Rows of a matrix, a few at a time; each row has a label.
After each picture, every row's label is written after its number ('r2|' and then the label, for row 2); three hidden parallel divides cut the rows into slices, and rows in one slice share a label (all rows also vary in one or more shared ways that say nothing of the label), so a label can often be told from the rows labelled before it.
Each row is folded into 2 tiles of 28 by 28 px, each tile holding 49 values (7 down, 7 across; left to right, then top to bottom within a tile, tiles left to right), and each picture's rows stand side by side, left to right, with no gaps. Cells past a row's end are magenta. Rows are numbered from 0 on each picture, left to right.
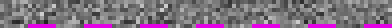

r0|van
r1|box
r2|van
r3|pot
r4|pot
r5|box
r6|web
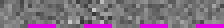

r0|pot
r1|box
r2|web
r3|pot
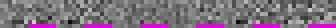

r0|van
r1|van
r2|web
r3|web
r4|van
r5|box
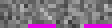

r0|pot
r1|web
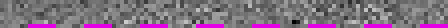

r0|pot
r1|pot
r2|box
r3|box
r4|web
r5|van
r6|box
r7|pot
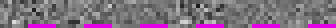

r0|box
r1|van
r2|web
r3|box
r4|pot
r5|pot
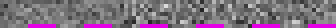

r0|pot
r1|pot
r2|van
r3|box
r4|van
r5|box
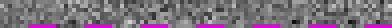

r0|web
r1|van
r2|box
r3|box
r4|pot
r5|van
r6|van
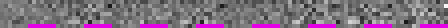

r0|web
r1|box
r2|pot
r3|box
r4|pot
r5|box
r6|box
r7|van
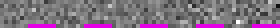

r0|web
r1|web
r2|pot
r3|box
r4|box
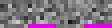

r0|box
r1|van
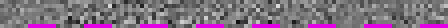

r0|pot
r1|van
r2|box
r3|box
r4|van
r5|van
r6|pot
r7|web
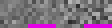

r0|pot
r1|van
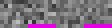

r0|box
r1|web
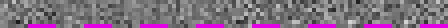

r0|van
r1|pot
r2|web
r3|web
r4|van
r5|box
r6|box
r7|box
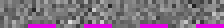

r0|pot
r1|box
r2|web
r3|box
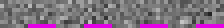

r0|web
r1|van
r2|pot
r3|box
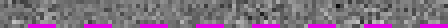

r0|box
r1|pot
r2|pot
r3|pot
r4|box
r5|pot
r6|box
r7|pot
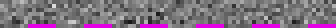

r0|van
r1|box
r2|van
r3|web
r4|web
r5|van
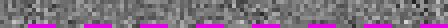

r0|box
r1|web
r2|pot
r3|pot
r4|box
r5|web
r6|web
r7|box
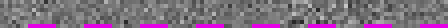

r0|web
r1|web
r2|web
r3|pot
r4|pot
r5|van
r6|box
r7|pot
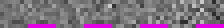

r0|web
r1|web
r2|pot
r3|van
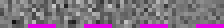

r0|van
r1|van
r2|box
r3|web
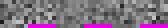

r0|box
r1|web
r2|van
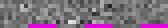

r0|pot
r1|box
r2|web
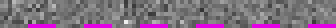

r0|van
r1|pot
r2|box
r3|pot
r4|web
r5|pot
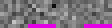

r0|box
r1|pot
